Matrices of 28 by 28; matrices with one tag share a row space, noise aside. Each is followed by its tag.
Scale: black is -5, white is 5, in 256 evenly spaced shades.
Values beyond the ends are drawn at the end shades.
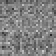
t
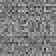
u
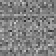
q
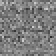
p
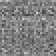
t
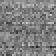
t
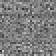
p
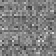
q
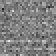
t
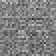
u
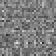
t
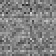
p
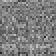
u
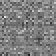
p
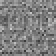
q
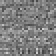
t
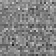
u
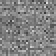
u
